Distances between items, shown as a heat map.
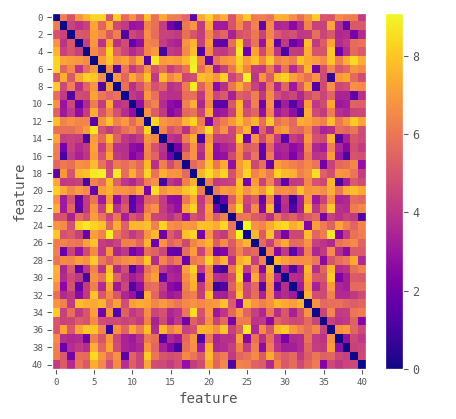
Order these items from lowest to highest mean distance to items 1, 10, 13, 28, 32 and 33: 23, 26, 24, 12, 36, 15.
15, 23, 26, 36, 24, 12
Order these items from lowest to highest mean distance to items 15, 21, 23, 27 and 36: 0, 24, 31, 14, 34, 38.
31, 38, 34, 14, 0, 24
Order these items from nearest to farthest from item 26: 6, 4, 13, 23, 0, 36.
13, 36, 6, 23, 0, 4
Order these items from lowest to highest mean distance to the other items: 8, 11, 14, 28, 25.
11, 14, 8, 25, 28
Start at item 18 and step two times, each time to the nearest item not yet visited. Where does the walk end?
40
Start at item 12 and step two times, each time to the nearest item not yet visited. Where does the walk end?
20
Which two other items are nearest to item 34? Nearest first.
8, 6
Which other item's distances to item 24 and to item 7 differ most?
36
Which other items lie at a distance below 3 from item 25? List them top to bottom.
4, 14, 19, 30, 37
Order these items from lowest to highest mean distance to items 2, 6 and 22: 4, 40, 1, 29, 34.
29, 34, 1, 4, 40
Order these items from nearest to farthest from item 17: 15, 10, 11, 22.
15, 11, 10, 22
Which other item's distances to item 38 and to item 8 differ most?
6
